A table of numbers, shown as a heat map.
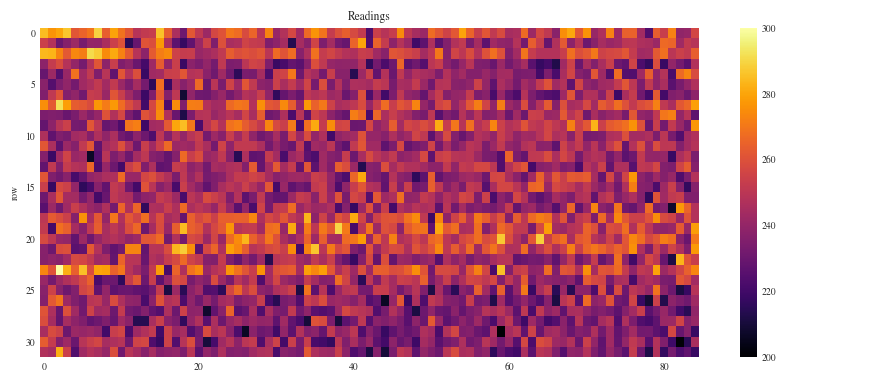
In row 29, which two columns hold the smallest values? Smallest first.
59, 26
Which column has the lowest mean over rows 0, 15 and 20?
83
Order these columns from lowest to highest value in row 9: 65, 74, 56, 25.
56, 65, 74, 25
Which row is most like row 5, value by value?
10
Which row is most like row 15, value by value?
14
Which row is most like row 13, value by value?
24
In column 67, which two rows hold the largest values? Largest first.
0, 20
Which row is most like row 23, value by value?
7
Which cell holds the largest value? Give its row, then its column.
23, 2
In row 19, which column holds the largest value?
38
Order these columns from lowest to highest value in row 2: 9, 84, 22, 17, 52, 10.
52, 22, 17, 84, 10, 9
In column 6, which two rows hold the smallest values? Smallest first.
12, 15
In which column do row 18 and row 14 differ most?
48
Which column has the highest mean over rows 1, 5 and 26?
15
